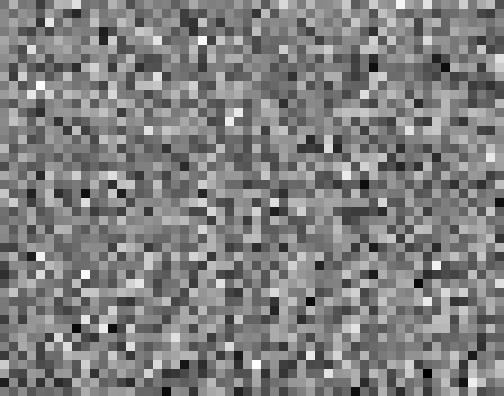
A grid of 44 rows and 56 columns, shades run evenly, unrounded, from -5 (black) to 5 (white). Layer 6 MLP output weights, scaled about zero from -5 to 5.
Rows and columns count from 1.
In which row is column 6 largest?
3
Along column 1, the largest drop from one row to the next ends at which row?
43
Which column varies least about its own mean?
28
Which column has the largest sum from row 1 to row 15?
11
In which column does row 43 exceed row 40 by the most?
53
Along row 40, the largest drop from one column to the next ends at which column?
36
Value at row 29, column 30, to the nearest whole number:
0
